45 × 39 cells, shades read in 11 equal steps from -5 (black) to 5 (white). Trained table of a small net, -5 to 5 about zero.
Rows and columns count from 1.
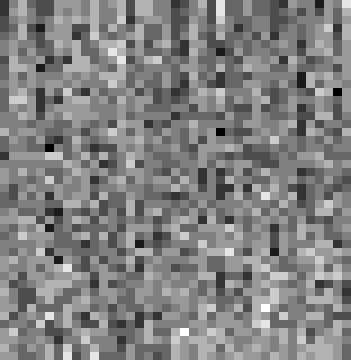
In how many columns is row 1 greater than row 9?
13
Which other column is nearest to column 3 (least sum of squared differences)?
39
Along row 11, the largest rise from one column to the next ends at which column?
35
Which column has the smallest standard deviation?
33
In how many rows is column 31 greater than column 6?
16
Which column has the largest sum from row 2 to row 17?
14
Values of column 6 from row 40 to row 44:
4 -2 -2 0 2
